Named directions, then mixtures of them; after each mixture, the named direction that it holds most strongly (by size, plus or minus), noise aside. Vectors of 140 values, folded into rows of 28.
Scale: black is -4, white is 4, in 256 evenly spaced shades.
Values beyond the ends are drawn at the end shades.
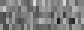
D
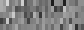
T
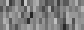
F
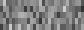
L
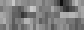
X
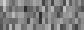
L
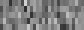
F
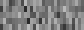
L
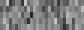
F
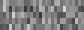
L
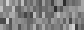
T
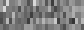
D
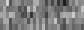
F
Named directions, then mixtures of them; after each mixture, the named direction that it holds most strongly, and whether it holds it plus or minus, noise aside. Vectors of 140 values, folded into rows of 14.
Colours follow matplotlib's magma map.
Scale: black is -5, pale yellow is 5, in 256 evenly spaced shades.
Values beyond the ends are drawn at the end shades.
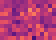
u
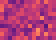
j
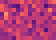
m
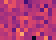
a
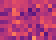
u, minus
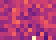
u, minus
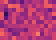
m, minus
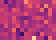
a, minus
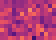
u, plus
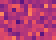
m, minus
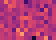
a, plus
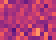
j, plus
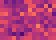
u, plus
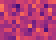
m, plus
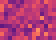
j, plus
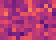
u, plus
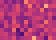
a, minus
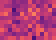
u, plus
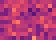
u, minus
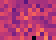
u, plus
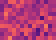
j, minus
